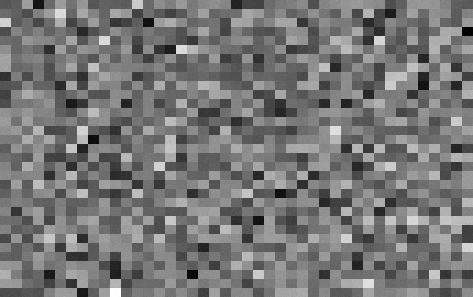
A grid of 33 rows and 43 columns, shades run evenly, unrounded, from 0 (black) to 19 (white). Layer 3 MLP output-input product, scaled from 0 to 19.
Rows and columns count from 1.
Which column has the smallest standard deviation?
2
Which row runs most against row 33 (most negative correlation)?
15
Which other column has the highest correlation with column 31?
21
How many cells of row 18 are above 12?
6
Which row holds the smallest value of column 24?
25
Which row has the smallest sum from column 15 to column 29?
13
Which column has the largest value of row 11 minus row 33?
8
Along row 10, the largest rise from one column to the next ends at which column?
40
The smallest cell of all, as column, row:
43, 4
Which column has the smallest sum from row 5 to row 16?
39
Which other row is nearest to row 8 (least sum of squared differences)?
24
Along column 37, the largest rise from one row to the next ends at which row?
14
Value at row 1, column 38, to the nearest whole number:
11
